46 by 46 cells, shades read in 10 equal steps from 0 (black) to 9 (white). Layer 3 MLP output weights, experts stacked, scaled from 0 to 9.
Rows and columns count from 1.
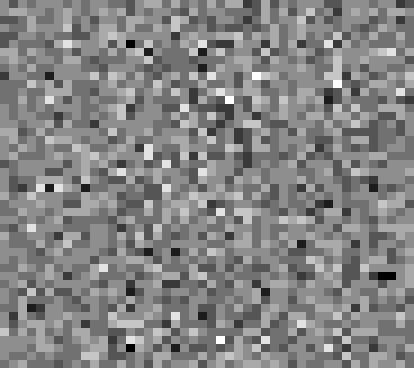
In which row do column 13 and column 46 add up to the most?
10
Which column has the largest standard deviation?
15
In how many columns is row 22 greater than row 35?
26
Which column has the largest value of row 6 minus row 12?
37
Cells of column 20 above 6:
4
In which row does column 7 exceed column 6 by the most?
24
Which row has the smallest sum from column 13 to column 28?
44
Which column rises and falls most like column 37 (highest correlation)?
46
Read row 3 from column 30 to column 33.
6 4 5 5
